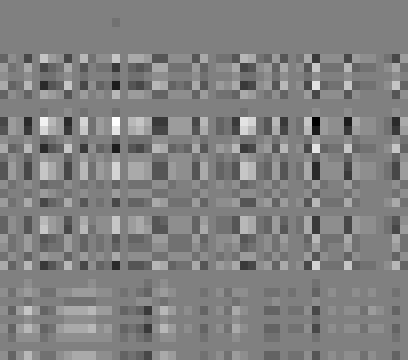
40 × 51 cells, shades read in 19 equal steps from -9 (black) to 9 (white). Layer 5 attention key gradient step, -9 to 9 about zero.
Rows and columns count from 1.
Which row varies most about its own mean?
14
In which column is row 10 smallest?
15
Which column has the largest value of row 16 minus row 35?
40
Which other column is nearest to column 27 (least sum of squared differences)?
48
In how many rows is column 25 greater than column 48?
10
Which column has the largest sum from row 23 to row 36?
4
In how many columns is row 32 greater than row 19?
18
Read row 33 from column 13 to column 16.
1 1 0 -1
